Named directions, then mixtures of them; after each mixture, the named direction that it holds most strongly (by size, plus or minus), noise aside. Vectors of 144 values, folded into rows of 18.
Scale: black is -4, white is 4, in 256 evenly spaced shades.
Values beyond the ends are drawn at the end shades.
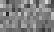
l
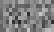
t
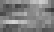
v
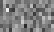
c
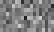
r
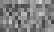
t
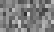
t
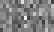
r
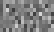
c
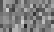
c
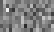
c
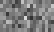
r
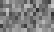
l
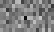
r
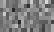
l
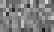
l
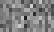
r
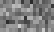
r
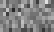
l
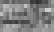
v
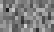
c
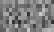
t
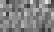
l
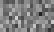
t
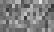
r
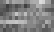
v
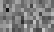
c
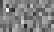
c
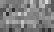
l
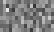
c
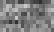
v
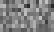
l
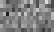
l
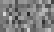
t
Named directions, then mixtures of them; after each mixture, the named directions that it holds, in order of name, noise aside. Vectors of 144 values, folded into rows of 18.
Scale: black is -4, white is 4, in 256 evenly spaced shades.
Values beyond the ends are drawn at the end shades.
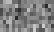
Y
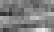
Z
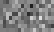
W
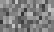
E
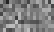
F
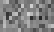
W.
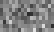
W, Y.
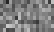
F.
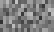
E.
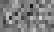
W.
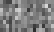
Y.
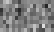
Y.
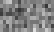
Y, Z.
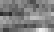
Z.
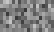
E, Y.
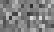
W.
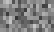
E, Y.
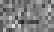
E, F.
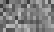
F.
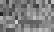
F, Z.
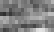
Z.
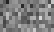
F, W.
